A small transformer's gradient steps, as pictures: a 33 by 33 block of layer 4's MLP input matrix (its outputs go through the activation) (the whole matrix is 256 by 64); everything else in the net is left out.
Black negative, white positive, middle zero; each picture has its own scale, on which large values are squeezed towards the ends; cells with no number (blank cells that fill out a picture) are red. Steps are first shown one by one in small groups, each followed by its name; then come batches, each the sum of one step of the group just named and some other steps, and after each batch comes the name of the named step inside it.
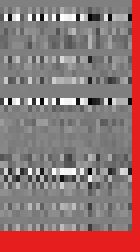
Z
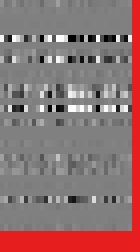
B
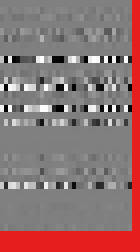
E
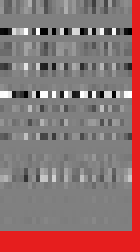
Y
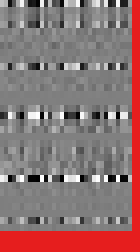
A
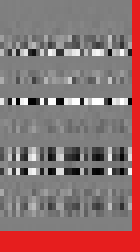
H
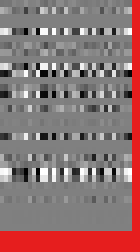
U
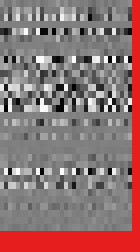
E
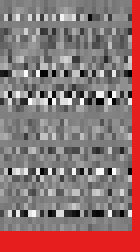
Z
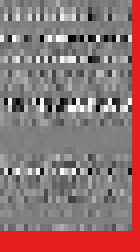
B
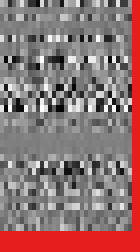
E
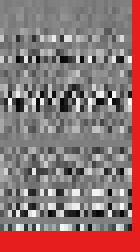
U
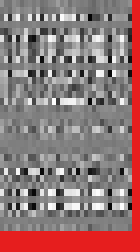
Z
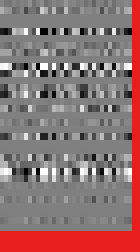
U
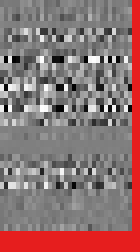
E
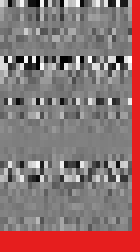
A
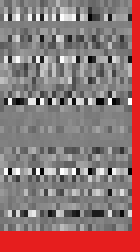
Z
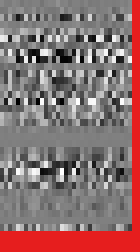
H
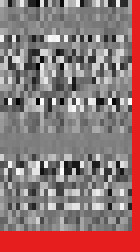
B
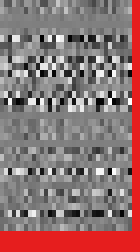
B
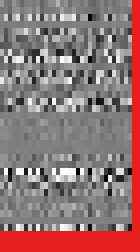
Z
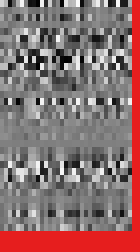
A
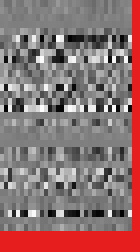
E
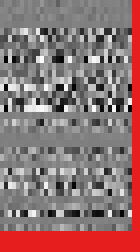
E
